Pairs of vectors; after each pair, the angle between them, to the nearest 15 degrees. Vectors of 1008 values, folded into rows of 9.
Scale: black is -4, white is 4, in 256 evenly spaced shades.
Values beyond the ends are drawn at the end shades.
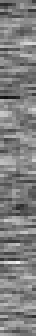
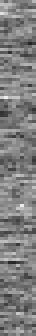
150 degrees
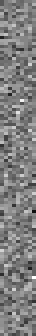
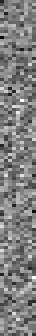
30 degrees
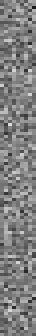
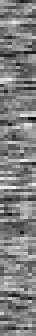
105 degrees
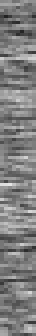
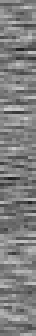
120 degrees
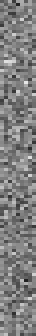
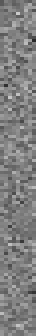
75 degrees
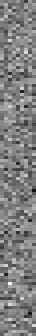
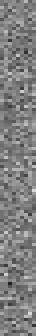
165 degrees
